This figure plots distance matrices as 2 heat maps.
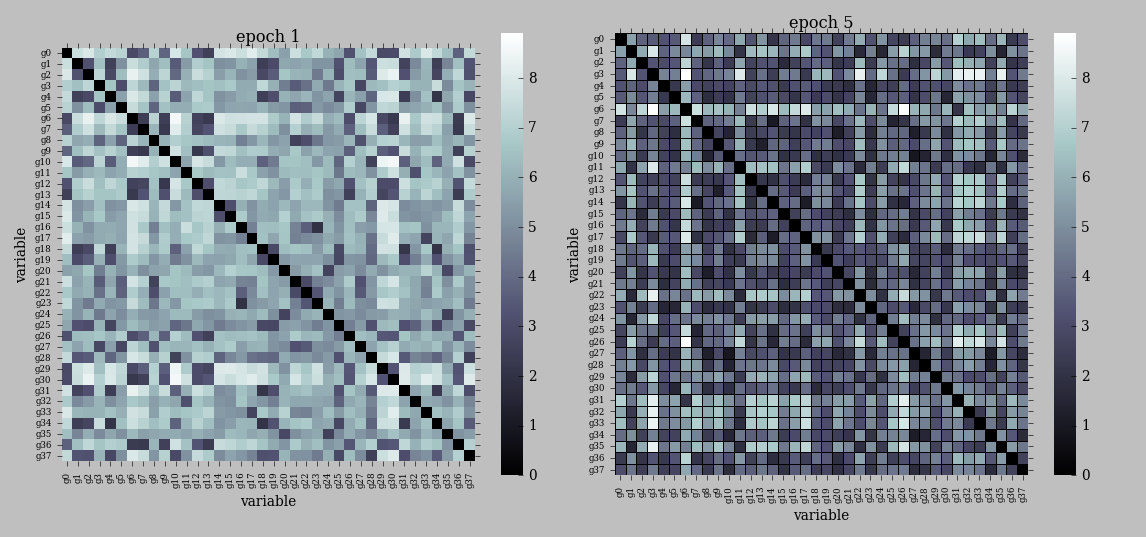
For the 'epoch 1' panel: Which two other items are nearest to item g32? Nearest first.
g11, g25
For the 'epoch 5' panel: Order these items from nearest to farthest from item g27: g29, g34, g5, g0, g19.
g34, g5, g19, g0, g29
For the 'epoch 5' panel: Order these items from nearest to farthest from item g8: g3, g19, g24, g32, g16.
g16, g19, g3, g24, g32
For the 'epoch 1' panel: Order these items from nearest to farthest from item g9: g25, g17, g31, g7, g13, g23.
g7, g13, g25, g23, g17, g31
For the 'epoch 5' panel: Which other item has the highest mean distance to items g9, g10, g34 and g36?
g6
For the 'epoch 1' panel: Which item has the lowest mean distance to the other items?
g25
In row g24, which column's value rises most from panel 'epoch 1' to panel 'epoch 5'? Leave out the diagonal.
g3
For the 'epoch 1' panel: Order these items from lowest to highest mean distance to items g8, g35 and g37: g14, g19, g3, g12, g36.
g19, g3, g14, g36, g12
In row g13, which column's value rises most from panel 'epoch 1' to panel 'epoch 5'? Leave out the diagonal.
g6
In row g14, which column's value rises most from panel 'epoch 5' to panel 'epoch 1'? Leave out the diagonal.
g7
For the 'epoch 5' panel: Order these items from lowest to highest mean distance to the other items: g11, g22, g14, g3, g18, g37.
g37, g18, g14, g11, g22, g3
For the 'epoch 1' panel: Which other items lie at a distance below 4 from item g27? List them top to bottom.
g3, g5, g8, g21, g22
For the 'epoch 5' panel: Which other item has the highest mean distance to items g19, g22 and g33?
g3
